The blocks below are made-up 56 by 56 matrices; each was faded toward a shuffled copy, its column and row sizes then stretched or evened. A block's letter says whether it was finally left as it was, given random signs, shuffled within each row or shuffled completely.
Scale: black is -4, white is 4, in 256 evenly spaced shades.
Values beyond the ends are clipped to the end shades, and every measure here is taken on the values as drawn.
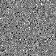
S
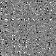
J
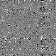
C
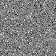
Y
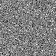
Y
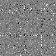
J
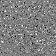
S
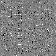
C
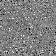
S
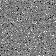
Y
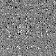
C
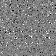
S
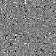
C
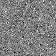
Y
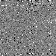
C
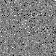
S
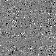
J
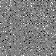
C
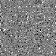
C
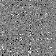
J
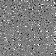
C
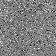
S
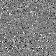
S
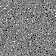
Y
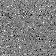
S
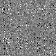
J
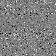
S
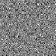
C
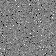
Y
